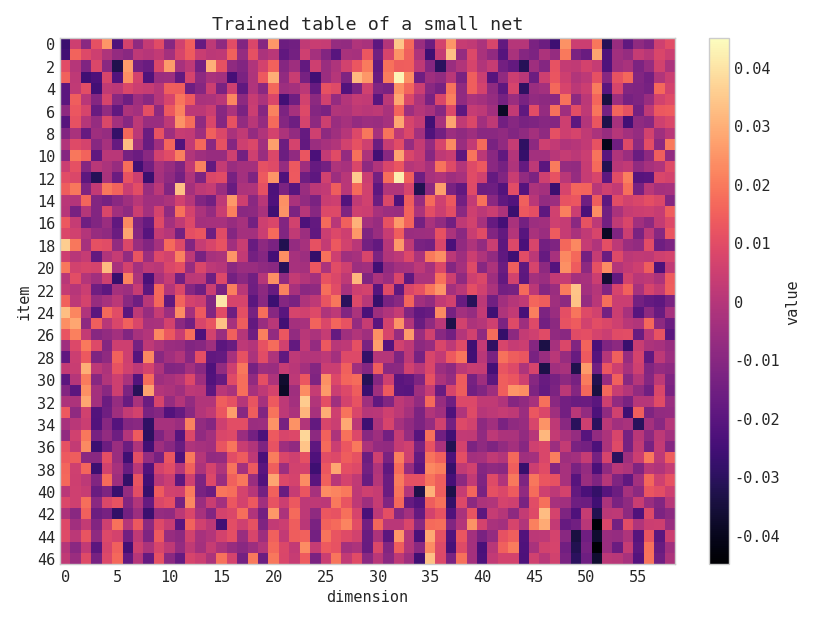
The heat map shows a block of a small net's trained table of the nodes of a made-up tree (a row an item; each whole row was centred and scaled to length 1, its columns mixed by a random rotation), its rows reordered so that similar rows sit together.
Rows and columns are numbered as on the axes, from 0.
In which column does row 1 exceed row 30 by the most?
51
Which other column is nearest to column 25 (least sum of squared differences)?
26
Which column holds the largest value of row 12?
32
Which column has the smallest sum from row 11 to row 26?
42
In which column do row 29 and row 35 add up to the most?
2
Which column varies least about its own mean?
9
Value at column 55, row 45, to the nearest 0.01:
-0.02
